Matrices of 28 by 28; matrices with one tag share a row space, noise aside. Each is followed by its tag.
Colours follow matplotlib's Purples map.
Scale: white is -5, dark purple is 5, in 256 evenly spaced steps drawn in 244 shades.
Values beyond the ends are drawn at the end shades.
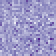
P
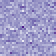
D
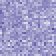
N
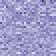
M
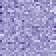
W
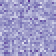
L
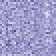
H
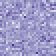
M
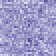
L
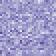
N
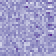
P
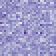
M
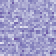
W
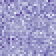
N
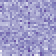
L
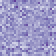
N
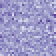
W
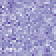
H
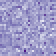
M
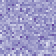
N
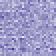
W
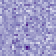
P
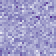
W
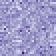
M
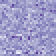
M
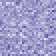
N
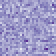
N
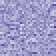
D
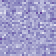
M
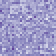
N
